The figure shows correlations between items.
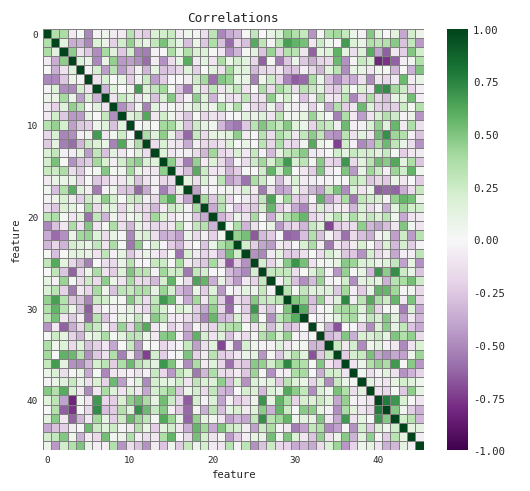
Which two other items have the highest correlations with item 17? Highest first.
3, 35
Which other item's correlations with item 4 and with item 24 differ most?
7
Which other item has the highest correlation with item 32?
12
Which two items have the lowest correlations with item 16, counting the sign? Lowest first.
24, 22
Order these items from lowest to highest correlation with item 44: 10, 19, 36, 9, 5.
5, 9, 19, 10, 36
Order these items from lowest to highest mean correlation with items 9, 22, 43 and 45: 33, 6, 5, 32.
33, 6, 32, 5
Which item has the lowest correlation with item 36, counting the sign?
22
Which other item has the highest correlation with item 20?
31
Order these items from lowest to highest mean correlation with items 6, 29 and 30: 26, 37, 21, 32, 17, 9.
17, 21, 32, 9, 37, 26
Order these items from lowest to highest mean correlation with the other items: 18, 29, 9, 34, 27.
34, 9, 27, 18, 29
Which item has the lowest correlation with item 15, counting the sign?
37
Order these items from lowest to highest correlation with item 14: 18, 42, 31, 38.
38, 31, 18, 42
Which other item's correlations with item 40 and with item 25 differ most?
30
